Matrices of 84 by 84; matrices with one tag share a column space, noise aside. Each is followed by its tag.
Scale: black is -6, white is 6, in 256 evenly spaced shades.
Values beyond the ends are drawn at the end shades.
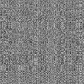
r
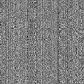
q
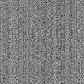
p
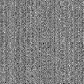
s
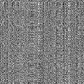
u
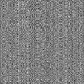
u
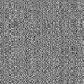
q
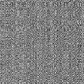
u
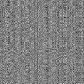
s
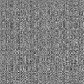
r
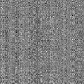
p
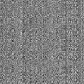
p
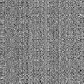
p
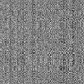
r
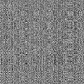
r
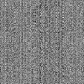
s
